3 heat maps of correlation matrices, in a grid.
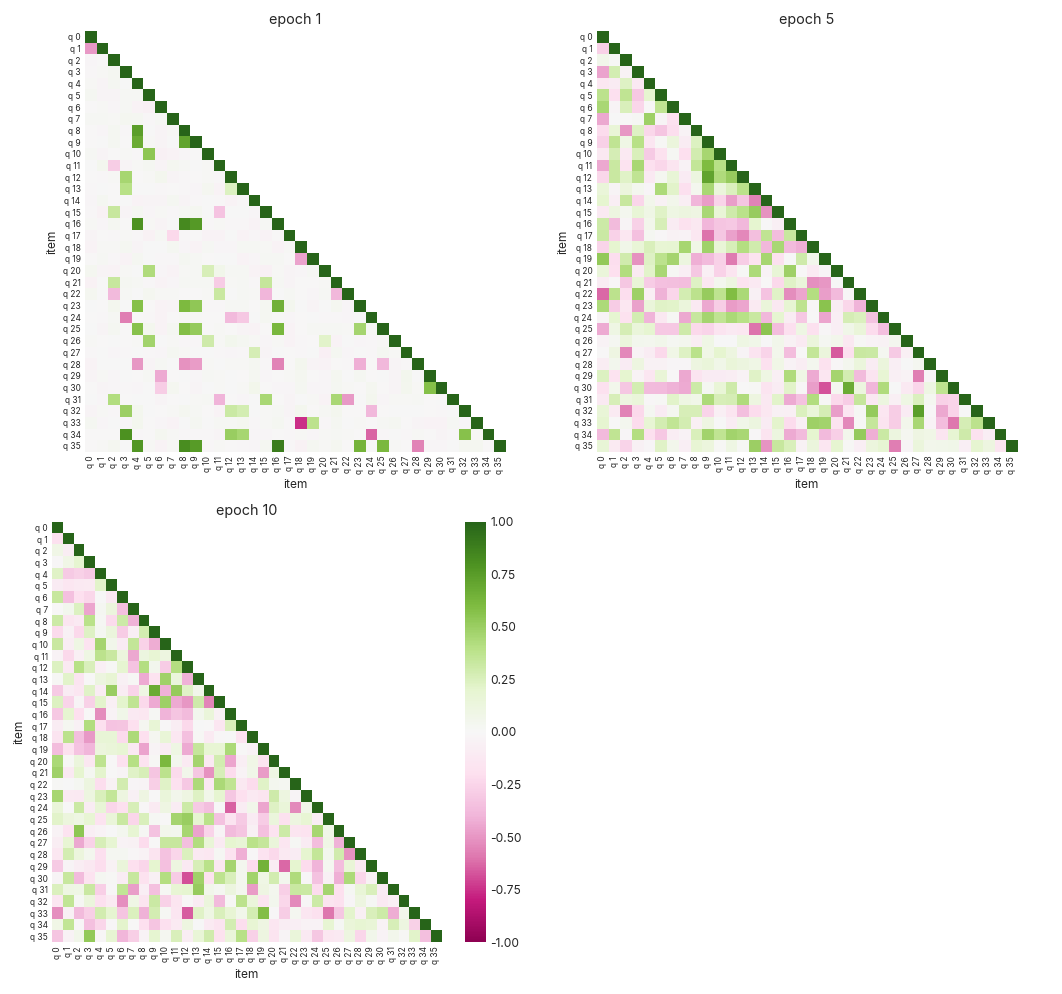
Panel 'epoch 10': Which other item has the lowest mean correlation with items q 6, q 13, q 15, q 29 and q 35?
q 24
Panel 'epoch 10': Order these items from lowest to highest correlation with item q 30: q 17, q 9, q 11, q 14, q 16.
q 11, q 14, q 9, q 17, q 16
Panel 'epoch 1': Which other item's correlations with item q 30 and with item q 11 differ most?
q 29
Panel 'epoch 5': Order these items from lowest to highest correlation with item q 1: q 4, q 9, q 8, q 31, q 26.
q 4, q 26, q 8, q 31, q 9
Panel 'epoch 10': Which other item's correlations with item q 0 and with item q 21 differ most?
q 31
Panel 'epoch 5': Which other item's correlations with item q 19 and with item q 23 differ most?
q 2
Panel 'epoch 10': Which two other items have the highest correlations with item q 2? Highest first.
q 26, q 12
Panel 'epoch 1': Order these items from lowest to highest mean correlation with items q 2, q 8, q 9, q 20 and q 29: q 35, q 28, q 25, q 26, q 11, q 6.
q 28, q 6, q 11, q 26, q 25, q 35
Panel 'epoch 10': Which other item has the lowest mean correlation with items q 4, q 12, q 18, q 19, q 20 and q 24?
q 16
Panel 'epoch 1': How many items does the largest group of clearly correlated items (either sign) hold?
8
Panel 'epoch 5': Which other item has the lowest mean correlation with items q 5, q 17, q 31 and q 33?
q 30
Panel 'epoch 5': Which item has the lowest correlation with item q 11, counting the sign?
q 19
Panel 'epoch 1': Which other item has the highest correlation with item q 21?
q 31
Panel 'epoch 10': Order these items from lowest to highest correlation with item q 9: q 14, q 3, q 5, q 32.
q 5, q 3, q 32, q 14
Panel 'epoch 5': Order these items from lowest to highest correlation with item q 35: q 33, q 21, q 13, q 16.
q 21, q 33, q 16, q 13
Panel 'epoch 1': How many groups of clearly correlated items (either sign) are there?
9
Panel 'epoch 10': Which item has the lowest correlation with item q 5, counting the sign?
q 17
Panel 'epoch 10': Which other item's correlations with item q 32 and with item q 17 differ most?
q 28
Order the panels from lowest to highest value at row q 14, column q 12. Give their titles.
epoch 5, epoch 1, epoch 10
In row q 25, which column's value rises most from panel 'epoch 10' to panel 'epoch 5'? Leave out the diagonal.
q 7
